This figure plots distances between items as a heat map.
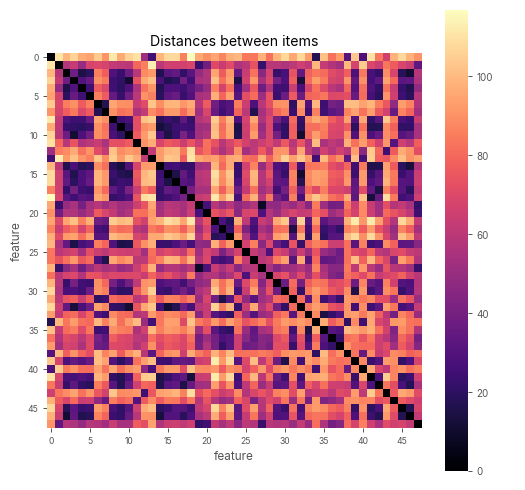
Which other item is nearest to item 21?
23
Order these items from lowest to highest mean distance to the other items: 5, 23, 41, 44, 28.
5, 41, 28, 44, 23
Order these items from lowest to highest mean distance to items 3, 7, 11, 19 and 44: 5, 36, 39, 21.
36, 5, 21, 39
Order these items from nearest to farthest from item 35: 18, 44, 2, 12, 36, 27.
36, 44, 27, 12, 2, 18
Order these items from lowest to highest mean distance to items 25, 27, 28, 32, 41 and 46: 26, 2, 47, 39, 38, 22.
2, 39, 47, 22, 26, 38
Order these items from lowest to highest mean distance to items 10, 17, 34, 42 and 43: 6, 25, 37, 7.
25, 37, 7, 6
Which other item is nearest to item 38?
34
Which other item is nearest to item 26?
7
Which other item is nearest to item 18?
41
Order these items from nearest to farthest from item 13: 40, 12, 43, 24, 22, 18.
40, 12, 43, 22, 24, 18
